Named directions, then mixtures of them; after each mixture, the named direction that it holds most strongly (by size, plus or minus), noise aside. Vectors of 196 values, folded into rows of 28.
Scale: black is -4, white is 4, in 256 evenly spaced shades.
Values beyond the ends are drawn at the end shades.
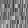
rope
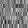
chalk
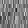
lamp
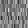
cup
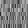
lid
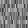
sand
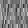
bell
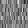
cup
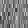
lamp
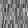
bell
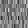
cup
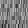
rope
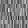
cup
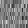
sand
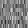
chalk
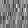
lamp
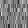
lid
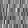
bell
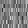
chalk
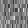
rope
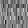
bell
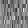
bell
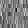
lamp
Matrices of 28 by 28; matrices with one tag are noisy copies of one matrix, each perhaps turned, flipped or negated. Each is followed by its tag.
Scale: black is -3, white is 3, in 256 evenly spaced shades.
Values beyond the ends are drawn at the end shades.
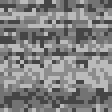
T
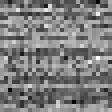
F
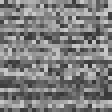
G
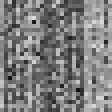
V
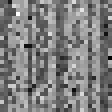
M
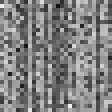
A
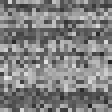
T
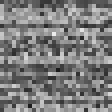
F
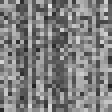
A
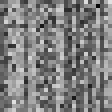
F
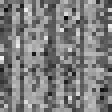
M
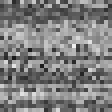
T
